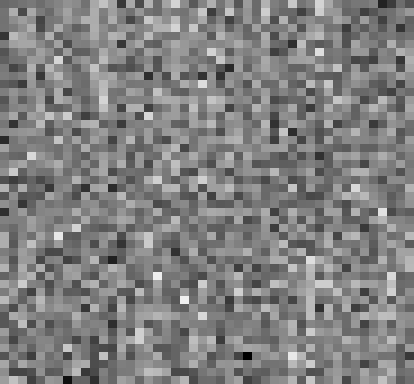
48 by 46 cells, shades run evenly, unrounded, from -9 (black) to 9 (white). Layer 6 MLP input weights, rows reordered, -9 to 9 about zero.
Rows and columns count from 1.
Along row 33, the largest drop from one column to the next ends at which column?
12
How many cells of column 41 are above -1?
30
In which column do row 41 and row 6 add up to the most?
3
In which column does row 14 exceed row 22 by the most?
22
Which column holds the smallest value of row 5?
1
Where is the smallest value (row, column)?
45, 28
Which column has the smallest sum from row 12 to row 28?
36
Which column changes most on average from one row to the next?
33
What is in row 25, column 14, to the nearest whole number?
4
